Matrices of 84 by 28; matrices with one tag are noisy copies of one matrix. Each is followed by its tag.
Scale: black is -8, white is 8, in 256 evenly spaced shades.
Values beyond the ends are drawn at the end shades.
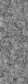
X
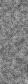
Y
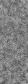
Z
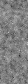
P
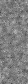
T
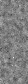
X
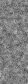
T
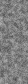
X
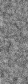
X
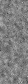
X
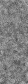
Z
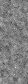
X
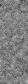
Y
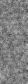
T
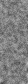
Z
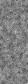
T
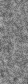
X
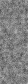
T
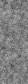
P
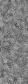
X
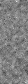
Y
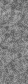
P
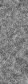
Y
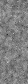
P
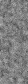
X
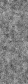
P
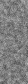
Z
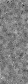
T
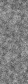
P
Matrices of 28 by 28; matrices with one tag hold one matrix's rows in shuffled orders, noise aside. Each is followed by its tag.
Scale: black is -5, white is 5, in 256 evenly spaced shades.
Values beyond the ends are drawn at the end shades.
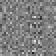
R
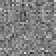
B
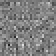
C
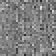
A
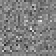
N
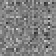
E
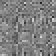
A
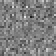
B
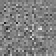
N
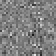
R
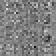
E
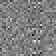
R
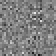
R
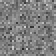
B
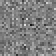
B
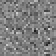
E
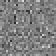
C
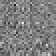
C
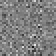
R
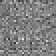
C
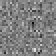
R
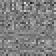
B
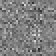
R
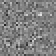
N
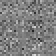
R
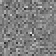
N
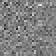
N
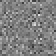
R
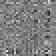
E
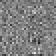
R
